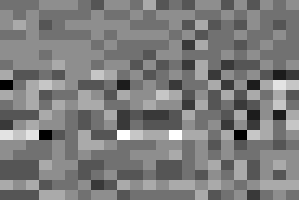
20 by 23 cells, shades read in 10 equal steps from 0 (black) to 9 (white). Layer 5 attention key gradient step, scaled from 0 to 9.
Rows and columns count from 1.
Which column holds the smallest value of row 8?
22
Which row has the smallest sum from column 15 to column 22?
7
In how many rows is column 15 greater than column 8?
6
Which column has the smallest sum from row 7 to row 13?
20
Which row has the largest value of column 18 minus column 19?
14
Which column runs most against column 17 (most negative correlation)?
8
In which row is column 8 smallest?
19
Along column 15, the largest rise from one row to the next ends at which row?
12
